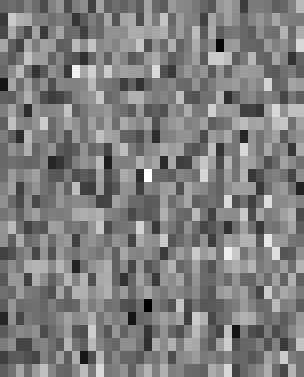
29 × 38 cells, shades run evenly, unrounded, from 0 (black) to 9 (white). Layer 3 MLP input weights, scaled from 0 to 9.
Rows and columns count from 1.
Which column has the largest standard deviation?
19
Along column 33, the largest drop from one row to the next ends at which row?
18
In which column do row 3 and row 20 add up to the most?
25
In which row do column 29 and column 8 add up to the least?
8
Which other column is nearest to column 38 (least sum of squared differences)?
22
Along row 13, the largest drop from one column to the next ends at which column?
14
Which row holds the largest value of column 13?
29
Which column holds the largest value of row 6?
10
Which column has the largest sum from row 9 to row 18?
13
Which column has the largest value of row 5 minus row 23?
27
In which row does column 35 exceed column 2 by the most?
20
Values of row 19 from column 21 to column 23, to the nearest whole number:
7 3 4
